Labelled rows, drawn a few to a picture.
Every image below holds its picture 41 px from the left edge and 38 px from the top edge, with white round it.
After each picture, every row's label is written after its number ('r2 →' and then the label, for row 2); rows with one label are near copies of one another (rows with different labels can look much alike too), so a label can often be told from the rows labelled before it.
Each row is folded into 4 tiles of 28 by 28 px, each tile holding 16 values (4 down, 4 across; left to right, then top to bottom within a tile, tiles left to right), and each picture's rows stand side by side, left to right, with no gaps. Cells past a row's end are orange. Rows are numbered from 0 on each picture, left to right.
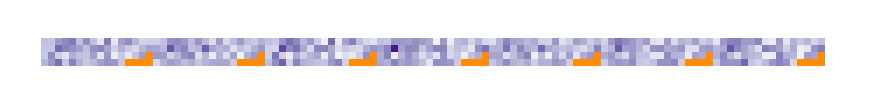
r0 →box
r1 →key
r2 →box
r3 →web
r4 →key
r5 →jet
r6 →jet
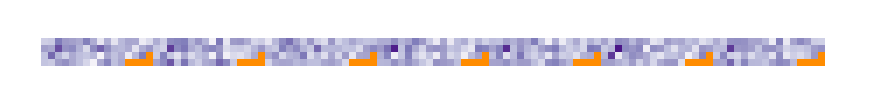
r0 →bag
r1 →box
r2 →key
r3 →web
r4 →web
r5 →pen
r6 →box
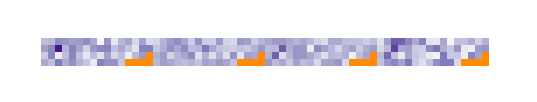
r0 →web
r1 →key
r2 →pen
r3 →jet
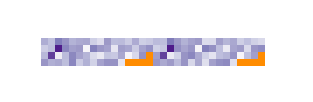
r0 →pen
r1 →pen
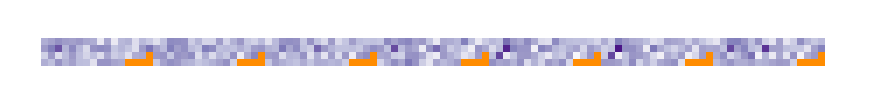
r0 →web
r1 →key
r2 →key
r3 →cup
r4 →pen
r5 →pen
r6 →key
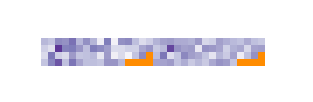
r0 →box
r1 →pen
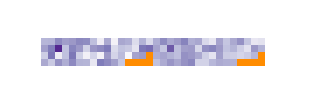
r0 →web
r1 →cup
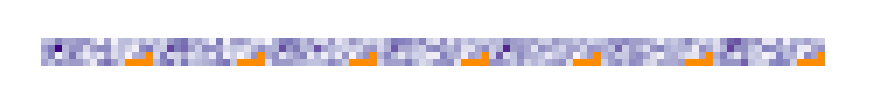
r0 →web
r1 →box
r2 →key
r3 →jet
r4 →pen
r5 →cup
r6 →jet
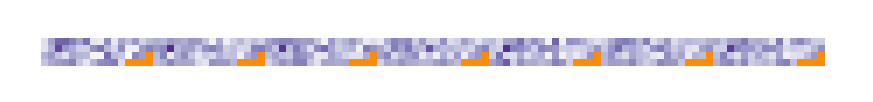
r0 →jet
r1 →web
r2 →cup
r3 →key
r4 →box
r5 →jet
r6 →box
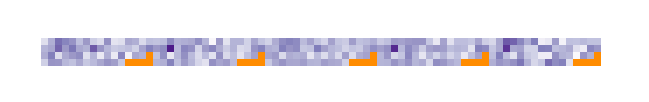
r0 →key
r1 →web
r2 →key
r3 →web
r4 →jet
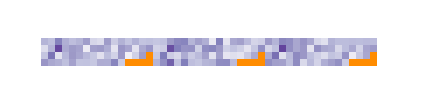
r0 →pen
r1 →box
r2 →pen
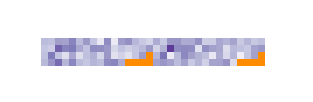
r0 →box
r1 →pen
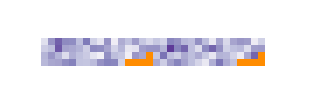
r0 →jet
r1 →bag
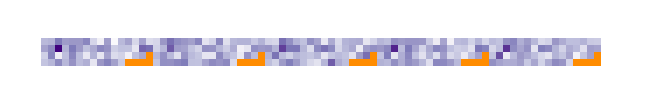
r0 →web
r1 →jet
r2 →bag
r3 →web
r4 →pen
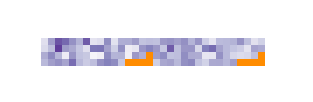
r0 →jet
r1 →cup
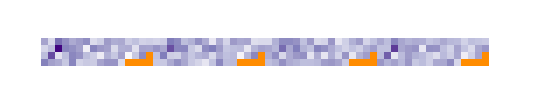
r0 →pen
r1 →bag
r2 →key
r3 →pen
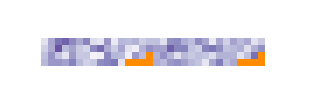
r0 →jet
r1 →bag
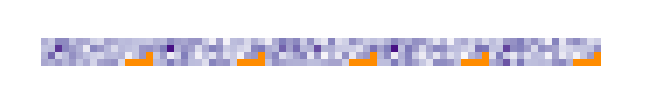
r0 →pen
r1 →web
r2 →key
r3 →web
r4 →box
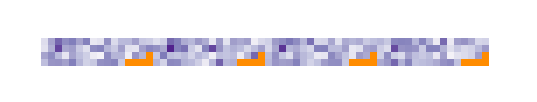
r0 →jet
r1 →bag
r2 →jet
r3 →box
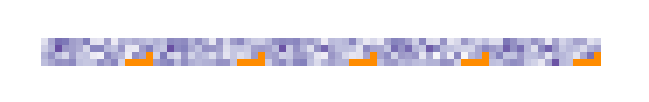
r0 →jet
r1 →box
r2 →cup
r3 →key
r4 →bag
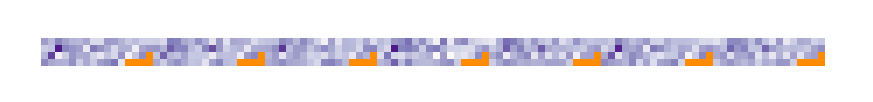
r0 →pen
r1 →bag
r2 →web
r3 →box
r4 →key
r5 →pen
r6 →key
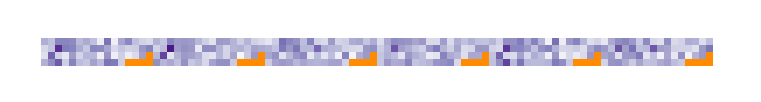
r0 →box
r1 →pen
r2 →key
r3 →jet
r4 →box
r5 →key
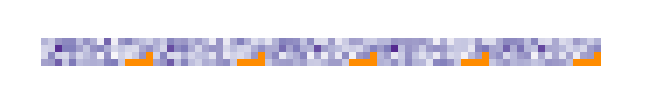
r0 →box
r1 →box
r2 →key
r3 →web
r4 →key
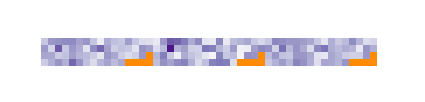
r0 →cup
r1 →jet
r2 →cup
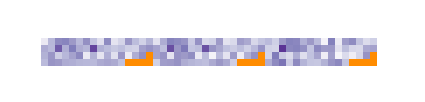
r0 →key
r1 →key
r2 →box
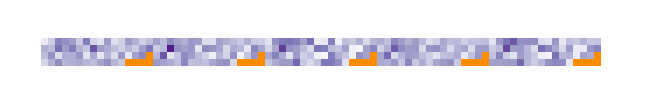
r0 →key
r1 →pen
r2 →jet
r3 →pen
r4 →jet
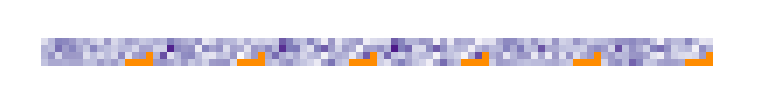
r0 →key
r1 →pen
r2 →bag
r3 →bag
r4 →key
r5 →cup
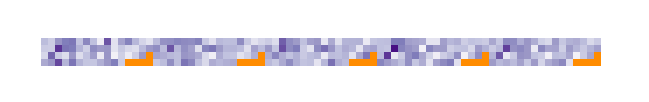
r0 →box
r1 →cup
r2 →bag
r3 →pen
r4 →pen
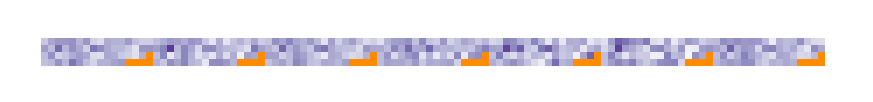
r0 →cup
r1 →web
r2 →cup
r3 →key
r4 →bag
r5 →jet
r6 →cup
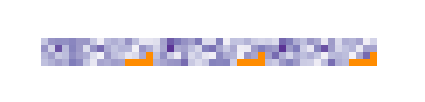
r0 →cup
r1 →jet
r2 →bag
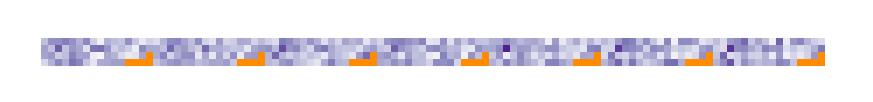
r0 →cup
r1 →key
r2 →bag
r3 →jet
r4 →web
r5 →box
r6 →box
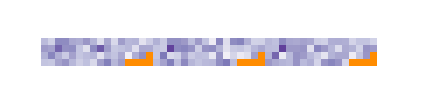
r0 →bag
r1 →box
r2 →pen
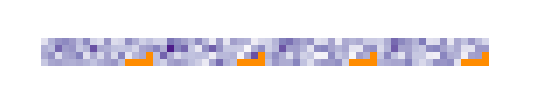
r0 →key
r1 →bag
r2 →jet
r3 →jet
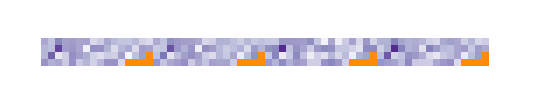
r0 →pen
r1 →pen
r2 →web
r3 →pen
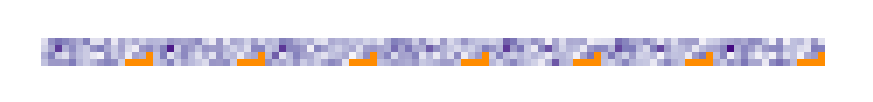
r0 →jet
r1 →web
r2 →pen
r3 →key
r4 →bag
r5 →bag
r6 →web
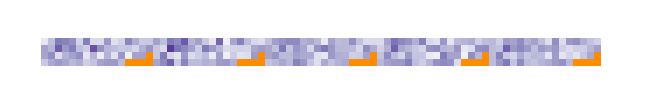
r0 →key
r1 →box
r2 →cup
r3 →jet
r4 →box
